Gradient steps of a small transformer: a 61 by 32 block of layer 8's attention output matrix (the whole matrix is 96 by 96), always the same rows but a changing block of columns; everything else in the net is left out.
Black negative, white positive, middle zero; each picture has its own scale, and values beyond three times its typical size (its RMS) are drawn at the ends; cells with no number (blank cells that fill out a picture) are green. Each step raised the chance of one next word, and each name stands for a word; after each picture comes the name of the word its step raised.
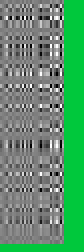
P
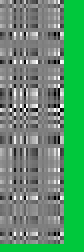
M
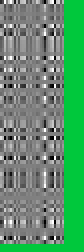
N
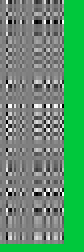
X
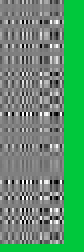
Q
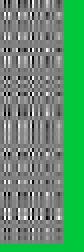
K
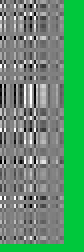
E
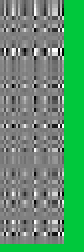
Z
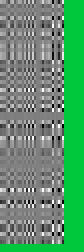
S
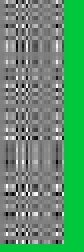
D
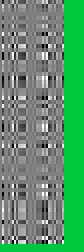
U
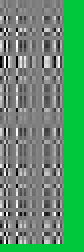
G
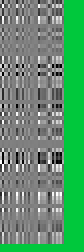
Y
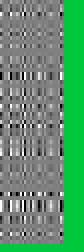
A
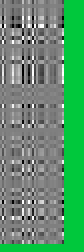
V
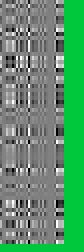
G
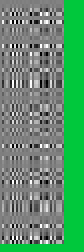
U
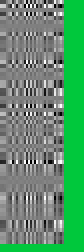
Y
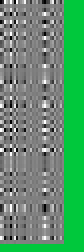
X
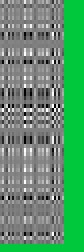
M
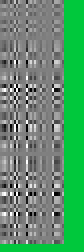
D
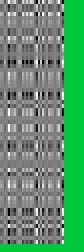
Q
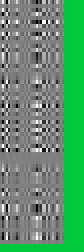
X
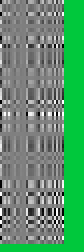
Q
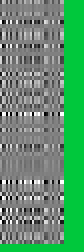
Q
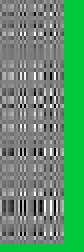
A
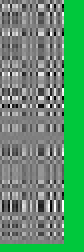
A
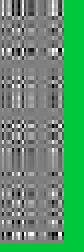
Z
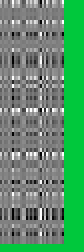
K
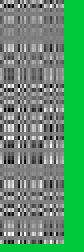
D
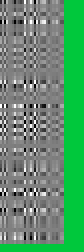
X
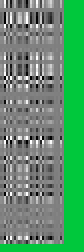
N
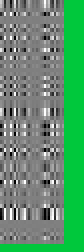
K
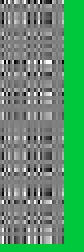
S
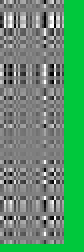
V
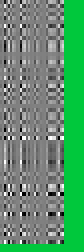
D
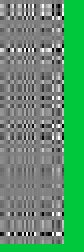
Z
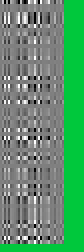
N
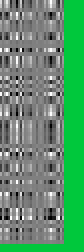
K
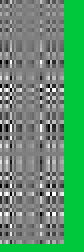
D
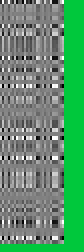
N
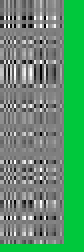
V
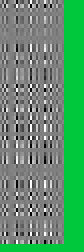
D
